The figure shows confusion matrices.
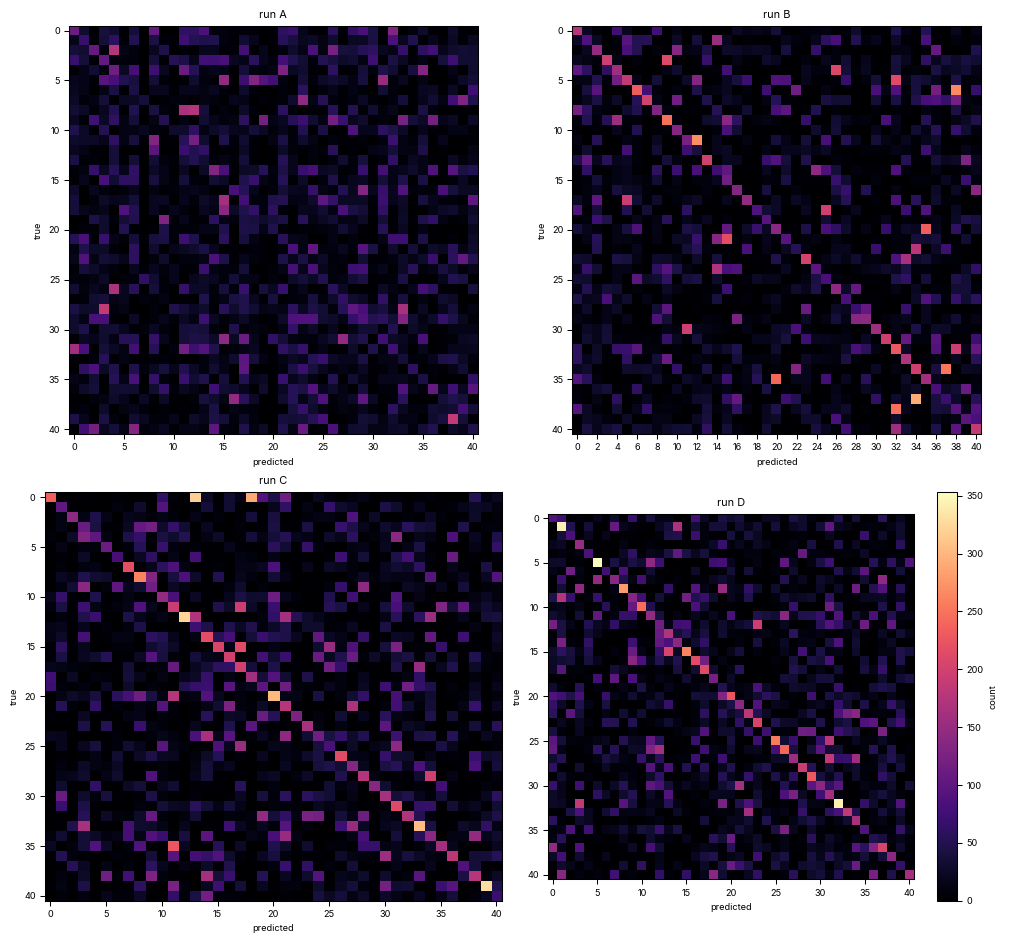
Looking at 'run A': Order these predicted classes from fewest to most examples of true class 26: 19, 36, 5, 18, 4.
18, 5, 19, 36, 4
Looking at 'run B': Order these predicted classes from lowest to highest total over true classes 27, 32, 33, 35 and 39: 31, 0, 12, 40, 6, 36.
31, 12, 6, 36, 0, 40
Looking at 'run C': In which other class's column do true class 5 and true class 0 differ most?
13
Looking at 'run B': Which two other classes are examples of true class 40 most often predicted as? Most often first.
32, 38
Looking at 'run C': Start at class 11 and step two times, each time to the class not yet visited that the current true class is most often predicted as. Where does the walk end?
33
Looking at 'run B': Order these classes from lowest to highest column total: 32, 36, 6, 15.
6, 36, 15, 32
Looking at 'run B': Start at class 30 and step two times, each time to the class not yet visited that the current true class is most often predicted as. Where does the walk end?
12
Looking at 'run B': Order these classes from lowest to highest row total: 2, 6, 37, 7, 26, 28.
28, 26, 2, 37, 7, 6
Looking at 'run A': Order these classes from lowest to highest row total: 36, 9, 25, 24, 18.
25, 24, 18, 36, 9
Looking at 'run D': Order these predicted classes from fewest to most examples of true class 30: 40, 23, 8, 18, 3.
18, 23, 40, 8, 3
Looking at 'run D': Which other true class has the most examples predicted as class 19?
8
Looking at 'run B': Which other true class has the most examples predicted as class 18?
20
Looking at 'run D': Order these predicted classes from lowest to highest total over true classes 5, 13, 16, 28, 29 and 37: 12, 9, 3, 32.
32, 3, 9, 12
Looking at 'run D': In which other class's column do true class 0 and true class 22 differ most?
33
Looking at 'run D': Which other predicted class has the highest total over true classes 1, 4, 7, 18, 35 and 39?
14
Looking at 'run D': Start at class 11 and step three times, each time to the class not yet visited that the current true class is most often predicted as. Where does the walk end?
23
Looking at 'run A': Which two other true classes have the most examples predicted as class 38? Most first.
39, 14
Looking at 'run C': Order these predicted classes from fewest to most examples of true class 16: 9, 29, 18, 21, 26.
18, 29, 26, 21, 9
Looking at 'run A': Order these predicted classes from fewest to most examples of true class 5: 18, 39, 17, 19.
39, 17, 19, 18
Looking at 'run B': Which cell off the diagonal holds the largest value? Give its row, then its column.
37, 34
